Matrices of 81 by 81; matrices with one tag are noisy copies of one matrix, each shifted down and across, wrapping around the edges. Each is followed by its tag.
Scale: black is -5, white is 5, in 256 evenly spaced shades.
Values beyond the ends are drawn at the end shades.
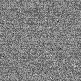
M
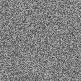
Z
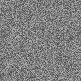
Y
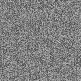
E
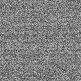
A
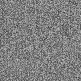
E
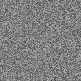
Z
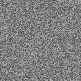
Z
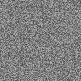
Z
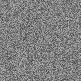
Y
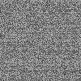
A
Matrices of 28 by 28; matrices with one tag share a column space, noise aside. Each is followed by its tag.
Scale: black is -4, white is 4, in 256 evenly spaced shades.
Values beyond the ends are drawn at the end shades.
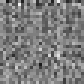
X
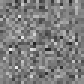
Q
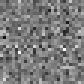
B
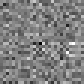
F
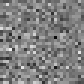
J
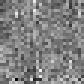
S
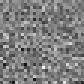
J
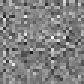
Q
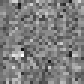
X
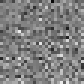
J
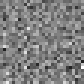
J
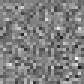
J
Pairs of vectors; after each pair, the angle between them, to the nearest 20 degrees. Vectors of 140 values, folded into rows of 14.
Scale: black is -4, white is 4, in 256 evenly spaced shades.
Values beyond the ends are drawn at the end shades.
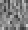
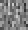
140 degrees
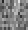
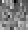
120 degrees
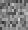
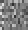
140 degrees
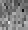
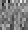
120 degrees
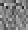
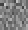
20 degrees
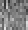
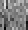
160 degrees
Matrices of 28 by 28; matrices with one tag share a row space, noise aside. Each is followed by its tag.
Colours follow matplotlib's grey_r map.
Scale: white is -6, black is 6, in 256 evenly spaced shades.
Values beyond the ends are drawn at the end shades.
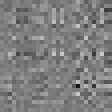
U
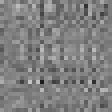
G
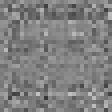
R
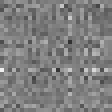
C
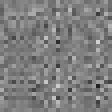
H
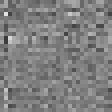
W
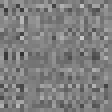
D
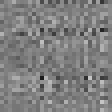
G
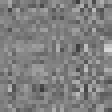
U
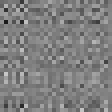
D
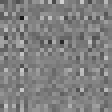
D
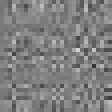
U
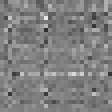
R
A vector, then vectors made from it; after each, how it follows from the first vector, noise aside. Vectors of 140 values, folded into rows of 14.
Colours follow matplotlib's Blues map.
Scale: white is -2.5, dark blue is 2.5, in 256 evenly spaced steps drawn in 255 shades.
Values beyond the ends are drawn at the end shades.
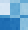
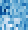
negated, partly zeroed.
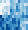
copied.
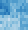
negated, shrunk.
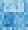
wrapped around, negated, shrunk.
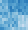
reversed, shrunk.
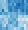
reversed, shrunk.
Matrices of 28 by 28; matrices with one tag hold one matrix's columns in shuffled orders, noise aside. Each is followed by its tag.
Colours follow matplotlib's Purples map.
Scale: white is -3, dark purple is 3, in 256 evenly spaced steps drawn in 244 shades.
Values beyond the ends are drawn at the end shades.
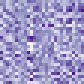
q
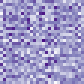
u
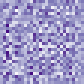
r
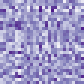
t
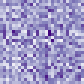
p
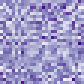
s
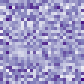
s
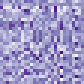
t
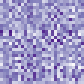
p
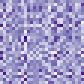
q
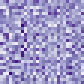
r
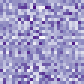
s
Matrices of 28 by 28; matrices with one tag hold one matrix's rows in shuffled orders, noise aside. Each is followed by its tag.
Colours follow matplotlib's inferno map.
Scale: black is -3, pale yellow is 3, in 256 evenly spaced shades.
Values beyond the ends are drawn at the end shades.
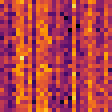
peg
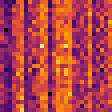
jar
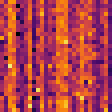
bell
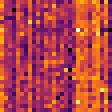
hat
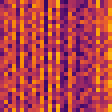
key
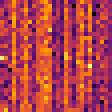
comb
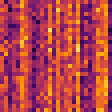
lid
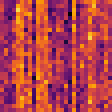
peg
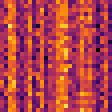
bell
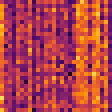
hat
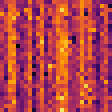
bell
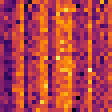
jar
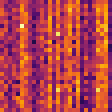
lid
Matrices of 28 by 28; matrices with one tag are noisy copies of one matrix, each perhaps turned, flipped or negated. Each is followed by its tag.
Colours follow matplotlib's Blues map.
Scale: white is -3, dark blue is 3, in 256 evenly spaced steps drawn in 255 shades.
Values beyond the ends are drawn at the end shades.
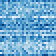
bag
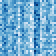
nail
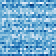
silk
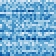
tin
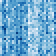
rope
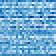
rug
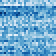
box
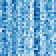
nail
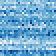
box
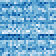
nail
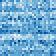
nail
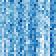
box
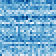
tin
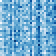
tin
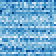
silk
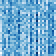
rug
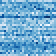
bag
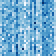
bag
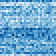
rope
